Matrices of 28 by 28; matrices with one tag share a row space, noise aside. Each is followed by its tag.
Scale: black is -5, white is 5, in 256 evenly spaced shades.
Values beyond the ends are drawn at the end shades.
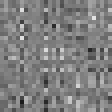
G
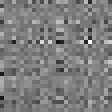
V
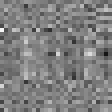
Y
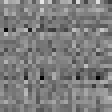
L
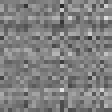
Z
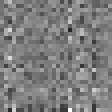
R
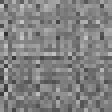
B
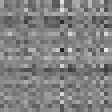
Z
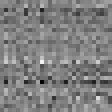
L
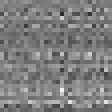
Z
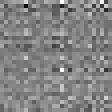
Z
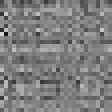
B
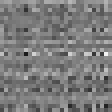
Z
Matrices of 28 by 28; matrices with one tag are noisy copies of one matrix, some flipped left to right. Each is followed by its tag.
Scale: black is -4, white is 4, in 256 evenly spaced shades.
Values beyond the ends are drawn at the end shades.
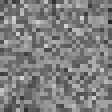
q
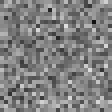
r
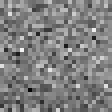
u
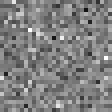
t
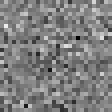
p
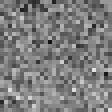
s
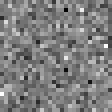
q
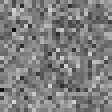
r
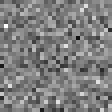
p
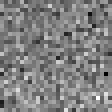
s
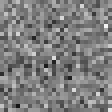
p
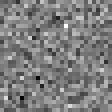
q
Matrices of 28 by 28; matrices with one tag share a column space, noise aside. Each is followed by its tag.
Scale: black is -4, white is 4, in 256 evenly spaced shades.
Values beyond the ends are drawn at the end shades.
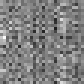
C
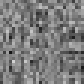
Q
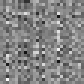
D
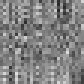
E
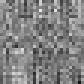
E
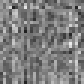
Q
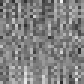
E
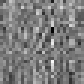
Q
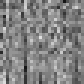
Q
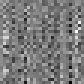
C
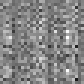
C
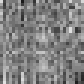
Q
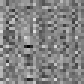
C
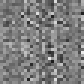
D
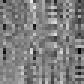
E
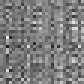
C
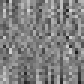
E
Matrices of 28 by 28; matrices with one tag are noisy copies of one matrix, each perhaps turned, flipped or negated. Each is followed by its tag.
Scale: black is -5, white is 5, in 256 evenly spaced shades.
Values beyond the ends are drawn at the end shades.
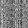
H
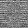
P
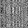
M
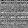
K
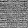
P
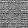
P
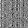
K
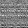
K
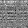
M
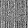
P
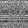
H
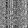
H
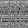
H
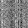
H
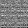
K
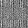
P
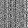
K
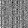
K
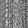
H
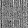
P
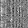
M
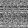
H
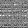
K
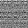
K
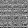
K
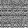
K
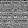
K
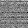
K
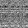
H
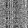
H
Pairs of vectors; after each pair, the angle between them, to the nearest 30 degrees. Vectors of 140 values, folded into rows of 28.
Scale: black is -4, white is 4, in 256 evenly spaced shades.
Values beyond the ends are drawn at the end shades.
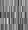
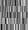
90 degrees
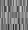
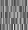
150 degrees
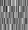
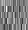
120 degrees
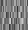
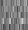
30 degrees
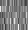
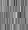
60 degrees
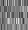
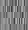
90 degrees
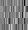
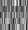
90 degrees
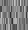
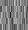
30 degrees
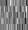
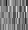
30 degrees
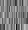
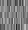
30 degrees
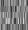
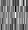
60 degrees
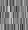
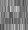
150 degrees
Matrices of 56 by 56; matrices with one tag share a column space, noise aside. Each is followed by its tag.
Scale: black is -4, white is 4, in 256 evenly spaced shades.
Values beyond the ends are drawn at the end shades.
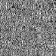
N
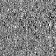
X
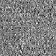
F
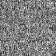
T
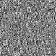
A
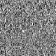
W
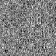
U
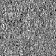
W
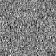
X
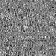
X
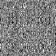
U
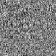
W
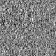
W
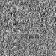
W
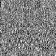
T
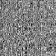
T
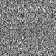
F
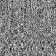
T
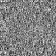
A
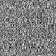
U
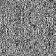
U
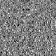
X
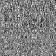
W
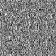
X
